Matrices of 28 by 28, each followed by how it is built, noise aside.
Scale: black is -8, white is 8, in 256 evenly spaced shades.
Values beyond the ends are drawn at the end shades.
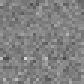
uneven rows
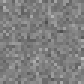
noise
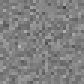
blocks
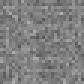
blocks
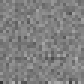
uneven rows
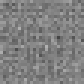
blocks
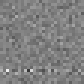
uneven rows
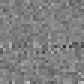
uneven rows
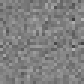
low rank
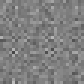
low rank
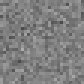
noise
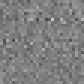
uneven rows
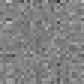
low rank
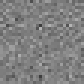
low rank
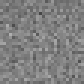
blocks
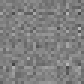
low rank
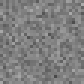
noise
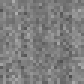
blocks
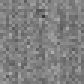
blocks
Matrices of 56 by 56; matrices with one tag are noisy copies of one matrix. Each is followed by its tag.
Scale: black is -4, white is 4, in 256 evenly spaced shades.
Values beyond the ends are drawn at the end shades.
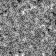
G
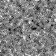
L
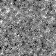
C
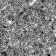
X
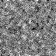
L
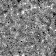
G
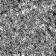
G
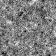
X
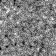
C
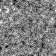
C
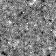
X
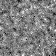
G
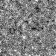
L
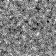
L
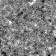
X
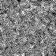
G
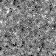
C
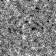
L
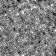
G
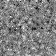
L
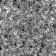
C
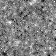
X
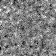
C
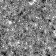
X
